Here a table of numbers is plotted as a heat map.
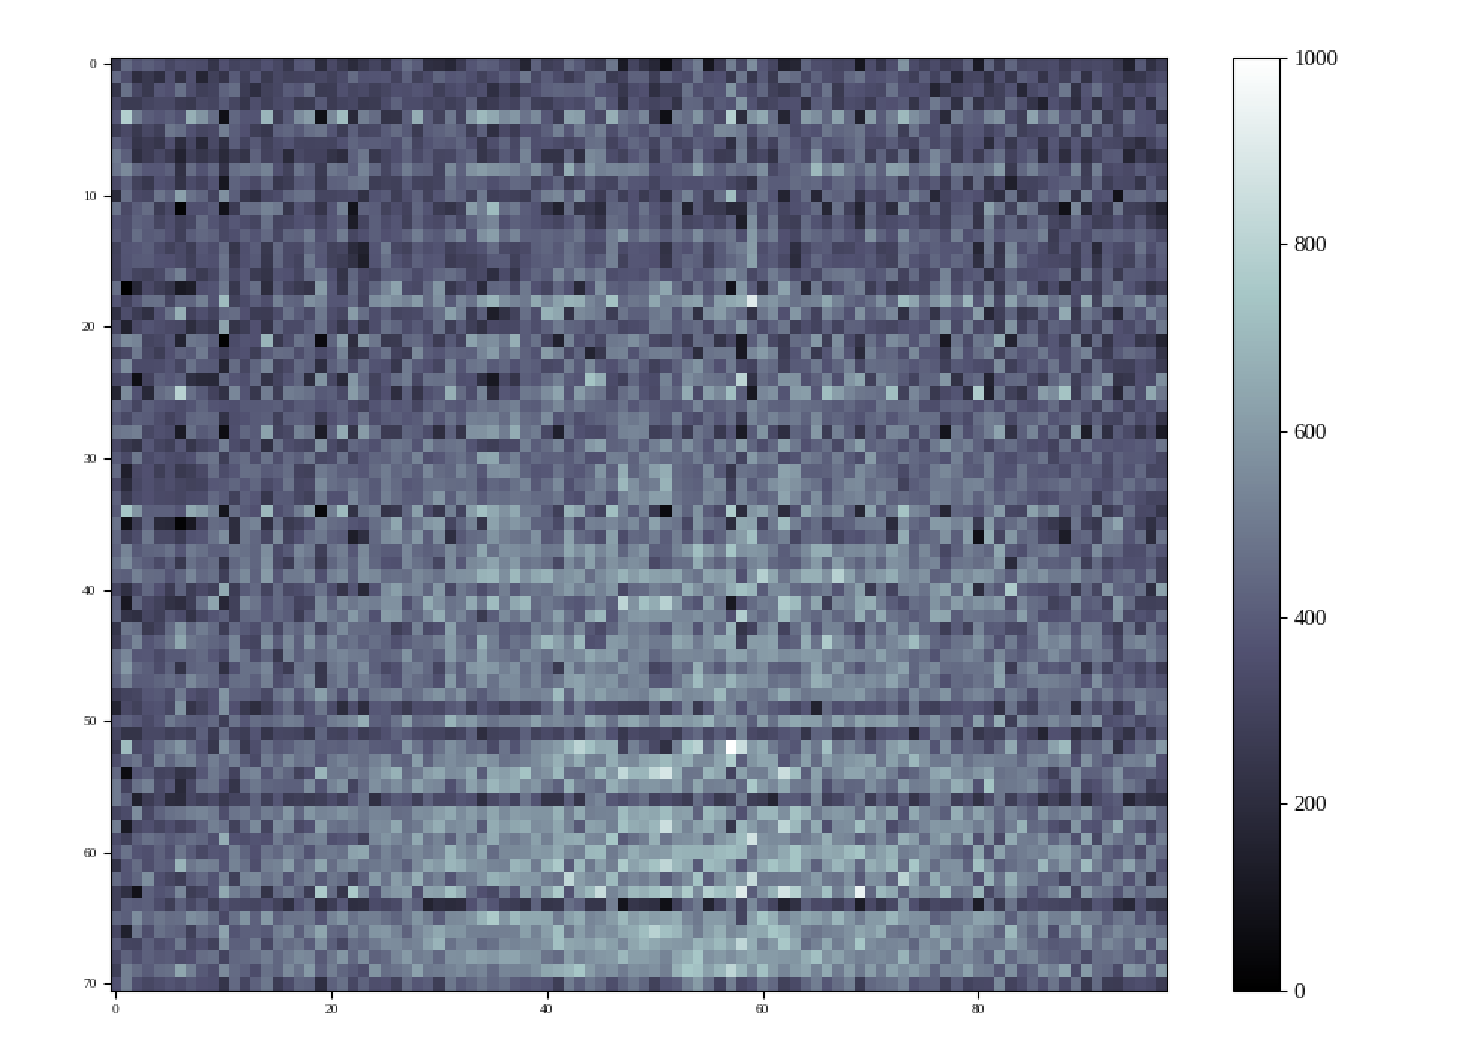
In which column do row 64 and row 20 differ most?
51
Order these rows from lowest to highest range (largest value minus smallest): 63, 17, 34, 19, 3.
3, 19, 17, 34, 63
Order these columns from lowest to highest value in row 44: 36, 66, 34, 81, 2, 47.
36, 81, 2, 47, 34, 66
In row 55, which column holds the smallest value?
6
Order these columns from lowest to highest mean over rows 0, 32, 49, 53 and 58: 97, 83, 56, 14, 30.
14, 97, 30, 83, 56
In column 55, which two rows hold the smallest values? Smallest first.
0, 64
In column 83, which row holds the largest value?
40
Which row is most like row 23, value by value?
70
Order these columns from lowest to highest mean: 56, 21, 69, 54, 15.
15, 21, 69, 56, 54
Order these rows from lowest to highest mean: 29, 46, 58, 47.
29, 46, 47, 58
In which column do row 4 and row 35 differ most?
1
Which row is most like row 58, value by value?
54
